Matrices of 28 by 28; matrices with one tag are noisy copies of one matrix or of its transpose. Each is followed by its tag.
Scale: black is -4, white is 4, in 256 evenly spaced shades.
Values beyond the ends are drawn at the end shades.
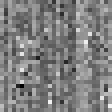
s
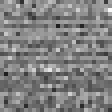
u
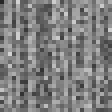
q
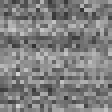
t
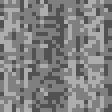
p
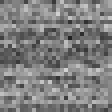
p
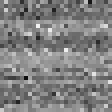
t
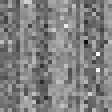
t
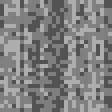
p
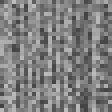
u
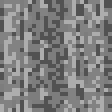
p
